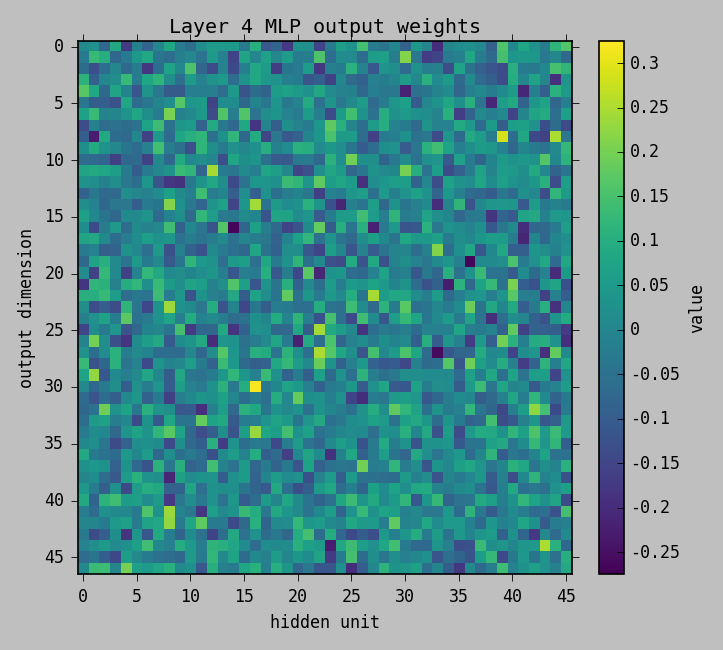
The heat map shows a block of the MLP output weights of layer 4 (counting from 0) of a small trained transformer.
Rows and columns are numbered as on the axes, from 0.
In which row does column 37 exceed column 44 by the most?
20
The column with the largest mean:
7
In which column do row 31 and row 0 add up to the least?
33
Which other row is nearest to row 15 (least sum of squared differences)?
13
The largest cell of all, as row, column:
30, 16
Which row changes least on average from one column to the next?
17
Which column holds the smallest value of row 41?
11
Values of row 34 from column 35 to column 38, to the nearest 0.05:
-0.15 0.05 0.1 0.1
